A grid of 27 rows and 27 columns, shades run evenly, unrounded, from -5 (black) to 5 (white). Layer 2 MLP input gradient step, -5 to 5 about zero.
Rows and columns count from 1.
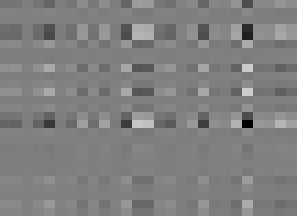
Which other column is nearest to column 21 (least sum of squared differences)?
17
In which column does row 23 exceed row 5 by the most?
23
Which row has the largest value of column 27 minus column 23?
16
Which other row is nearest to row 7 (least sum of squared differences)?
13
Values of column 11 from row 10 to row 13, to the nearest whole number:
0 0 0 0
